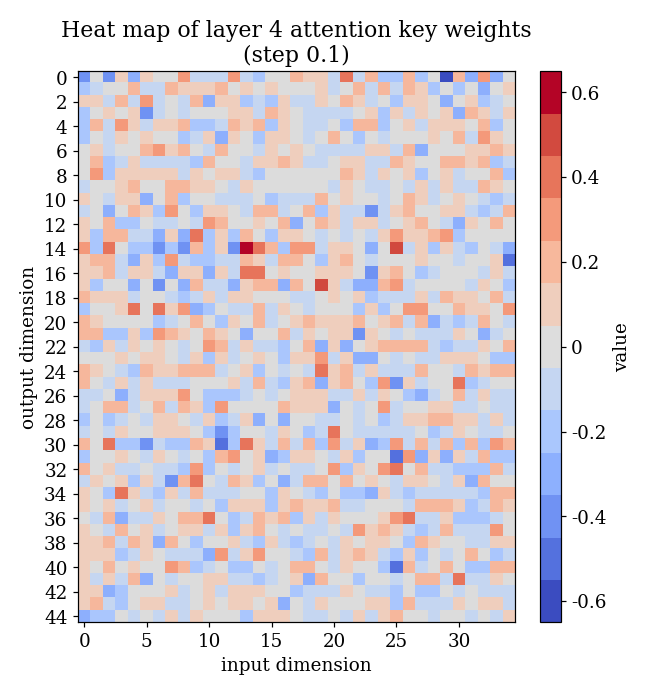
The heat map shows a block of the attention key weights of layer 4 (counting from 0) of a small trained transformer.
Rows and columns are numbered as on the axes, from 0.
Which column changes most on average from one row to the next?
25
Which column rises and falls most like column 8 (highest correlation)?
6
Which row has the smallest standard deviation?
9
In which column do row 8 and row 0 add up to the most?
21
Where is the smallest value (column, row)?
29, 0
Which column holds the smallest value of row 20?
28
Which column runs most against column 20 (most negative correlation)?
11
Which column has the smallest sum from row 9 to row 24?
23
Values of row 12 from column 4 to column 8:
-0.2 0 -0.1 -0.1 0
